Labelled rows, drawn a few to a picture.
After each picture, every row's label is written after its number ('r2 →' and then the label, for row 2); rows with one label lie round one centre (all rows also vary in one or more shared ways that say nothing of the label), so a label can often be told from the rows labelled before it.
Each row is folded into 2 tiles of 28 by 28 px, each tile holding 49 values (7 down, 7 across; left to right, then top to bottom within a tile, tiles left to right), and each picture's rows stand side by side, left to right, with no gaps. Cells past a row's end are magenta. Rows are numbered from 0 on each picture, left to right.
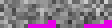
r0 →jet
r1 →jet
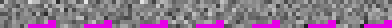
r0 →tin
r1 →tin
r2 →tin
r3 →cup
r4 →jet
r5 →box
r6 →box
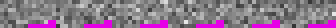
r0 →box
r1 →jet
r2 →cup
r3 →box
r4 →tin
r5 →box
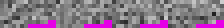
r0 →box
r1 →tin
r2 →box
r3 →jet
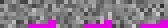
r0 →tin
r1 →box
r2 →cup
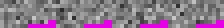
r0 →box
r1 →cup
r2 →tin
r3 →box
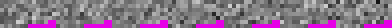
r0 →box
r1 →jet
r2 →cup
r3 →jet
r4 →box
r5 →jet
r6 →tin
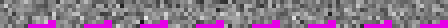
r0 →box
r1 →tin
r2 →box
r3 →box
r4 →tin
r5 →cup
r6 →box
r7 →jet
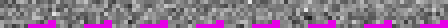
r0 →box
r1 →jet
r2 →tin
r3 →cup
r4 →box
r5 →jet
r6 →jet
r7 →jet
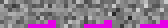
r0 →tin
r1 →box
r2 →cup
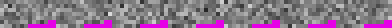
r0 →box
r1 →box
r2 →box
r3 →cup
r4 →tin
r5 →cup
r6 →cup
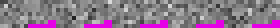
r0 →box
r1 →cup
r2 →box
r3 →tin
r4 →cup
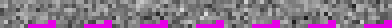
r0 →cup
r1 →jet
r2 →jet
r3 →box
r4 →cup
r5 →jet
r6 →tin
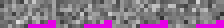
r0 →box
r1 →box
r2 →jet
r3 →tin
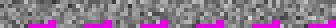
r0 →box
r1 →tin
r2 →tin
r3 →box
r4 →tin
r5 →box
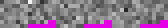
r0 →tin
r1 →box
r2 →jet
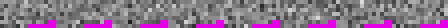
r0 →jet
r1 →box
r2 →tin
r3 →box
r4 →cup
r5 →box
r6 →jet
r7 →box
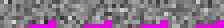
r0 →tin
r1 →cup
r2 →box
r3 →tin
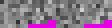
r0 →tin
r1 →cup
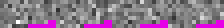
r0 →box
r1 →cup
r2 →tin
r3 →box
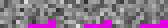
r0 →jet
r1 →cup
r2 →jet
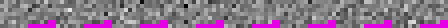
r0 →tin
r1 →box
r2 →box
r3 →tin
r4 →box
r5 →box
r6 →tin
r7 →box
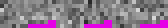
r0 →box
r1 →tin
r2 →cup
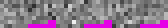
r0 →tin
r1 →box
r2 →box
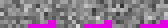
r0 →jet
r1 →cup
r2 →box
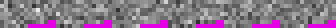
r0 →tin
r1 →jet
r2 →cup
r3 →box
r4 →jet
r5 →cup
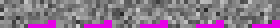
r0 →jet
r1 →cup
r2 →cup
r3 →cup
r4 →jet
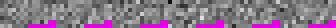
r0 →box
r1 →box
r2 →box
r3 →tin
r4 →cup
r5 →cup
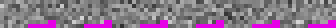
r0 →tin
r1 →box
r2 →cup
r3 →jet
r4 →cup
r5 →box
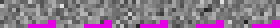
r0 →tin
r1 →cup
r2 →box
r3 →cup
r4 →cup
